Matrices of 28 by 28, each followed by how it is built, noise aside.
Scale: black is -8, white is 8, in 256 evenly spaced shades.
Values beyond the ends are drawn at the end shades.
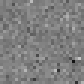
sparse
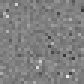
sparse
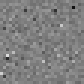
sparse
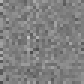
uneven columns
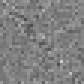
banded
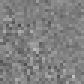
lower triangular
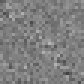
banded
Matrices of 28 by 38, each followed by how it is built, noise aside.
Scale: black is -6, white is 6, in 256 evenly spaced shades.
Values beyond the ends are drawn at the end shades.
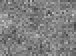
smooth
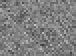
Toeplitz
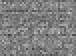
blocks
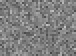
noise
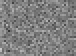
repeating rows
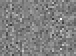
uneven columns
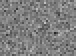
noise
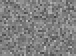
noise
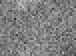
smooth
